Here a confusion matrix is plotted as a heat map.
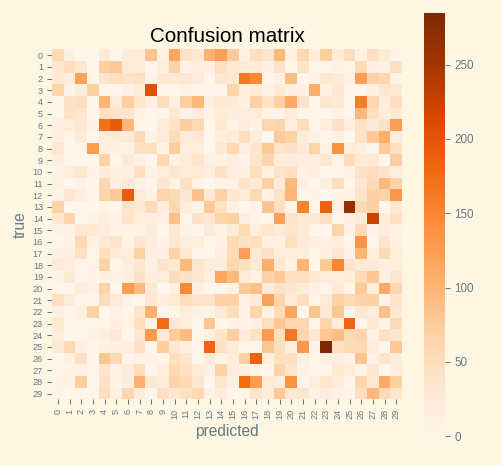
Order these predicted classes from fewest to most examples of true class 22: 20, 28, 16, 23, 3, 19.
16, 23, 19, 3, 28, 20
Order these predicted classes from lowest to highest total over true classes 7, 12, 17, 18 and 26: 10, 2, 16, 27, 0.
0, 2, 27, 10, 16
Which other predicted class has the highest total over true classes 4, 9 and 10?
26
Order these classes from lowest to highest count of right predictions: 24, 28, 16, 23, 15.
15, 16, 23, 24, 28
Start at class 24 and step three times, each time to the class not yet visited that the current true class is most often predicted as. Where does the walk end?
28
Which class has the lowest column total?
3
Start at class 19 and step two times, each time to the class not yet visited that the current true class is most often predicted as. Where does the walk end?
27
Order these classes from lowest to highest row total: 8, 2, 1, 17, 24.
1, 17, 8, 2, 24
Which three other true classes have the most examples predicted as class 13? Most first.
25, 0, 23
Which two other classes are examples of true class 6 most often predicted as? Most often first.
5, 4
